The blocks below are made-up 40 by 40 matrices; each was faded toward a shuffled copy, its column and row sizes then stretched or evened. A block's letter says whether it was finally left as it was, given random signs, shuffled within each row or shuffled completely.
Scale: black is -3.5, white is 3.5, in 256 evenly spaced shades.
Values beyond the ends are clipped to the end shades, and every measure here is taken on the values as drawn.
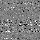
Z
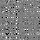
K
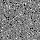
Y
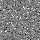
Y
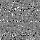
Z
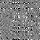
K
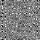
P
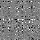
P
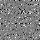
Z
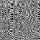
K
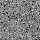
Y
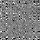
K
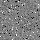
Y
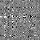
P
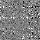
P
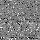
Z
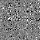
P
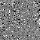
P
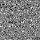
Z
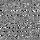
Z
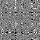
K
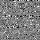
Z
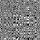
K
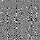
P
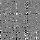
P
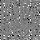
P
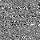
Z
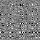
K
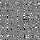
P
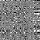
K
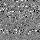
Z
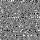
Z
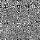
P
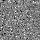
Y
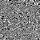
Z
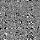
P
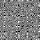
K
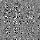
P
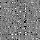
P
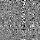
P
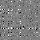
K
